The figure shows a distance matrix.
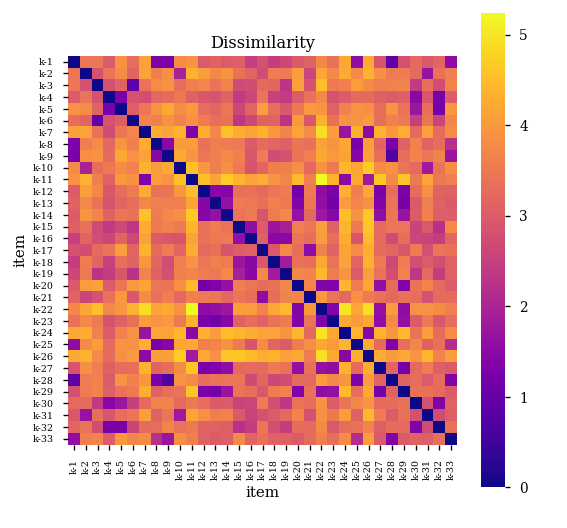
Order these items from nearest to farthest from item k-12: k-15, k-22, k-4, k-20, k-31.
k-20, k-22, k-4, k-15, k-31
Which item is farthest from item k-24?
k-22
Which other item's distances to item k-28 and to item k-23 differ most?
k-9
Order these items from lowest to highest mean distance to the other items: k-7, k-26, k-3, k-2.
k-3, k-2, k-7, k-26
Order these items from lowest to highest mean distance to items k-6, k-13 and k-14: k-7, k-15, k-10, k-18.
k-15, k-18, k-10, k-7
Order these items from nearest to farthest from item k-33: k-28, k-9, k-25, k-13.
k-28, k-9, k-25, k-13
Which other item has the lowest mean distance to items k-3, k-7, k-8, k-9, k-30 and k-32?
k-4
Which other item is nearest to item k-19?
k-16
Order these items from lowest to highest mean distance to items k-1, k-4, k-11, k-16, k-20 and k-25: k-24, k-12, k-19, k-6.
k-19, k-12, k-6, k-24
